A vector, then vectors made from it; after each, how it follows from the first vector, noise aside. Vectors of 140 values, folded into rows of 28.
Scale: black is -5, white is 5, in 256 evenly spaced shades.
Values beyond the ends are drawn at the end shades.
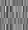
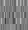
reversed, negated, partly zeroed.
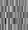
wrapped around, negated.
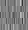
reversed, negated, partly zeroed.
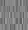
reversed, shrunk.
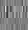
partly zeroed.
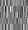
negated.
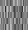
negated.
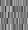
negated.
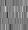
partly zeroed.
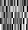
wrapped around, negated, scaled up.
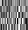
wrapped around, negated, scaled up.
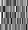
wrapped around, negated, scaled up.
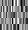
wrapped around, negated, scaled up.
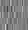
partly zeroed.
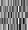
wrapped around, scaled up.
